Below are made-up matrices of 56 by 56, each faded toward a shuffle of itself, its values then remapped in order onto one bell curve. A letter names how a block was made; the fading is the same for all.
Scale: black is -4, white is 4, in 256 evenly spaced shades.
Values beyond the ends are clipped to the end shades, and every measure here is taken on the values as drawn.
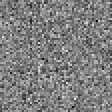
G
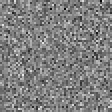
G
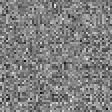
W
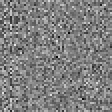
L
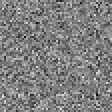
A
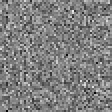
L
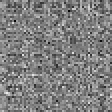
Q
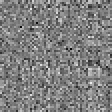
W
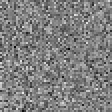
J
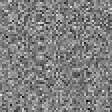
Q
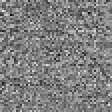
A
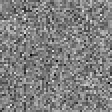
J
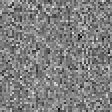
L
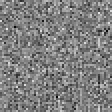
J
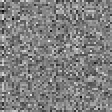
W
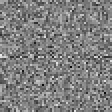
A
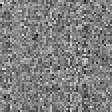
L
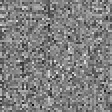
J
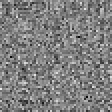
Q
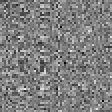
W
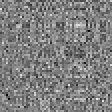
Q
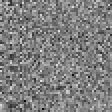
L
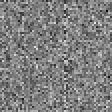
J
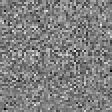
A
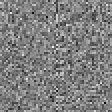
L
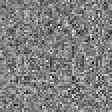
W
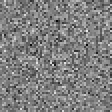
A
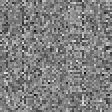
L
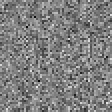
L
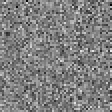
G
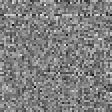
A
